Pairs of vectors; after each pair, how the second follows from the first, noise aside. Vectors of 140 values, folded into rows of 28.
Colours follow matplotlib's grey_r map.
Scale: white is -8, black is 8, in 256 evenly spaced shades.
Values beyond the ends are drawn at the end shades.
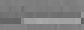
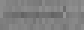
wrapped around, negated, shrunk.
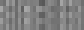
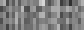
negated, scaled up.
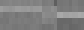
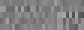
sign-scrambled.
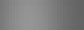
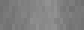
wrapped around, negated, shrunk.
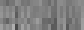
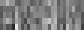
negated, scaled up.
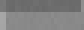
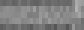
wrapped around.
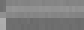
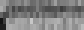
negated, scaled up.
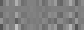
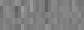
wrapped around, negated, shrunk.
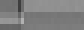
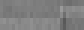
reversed, shrunk.
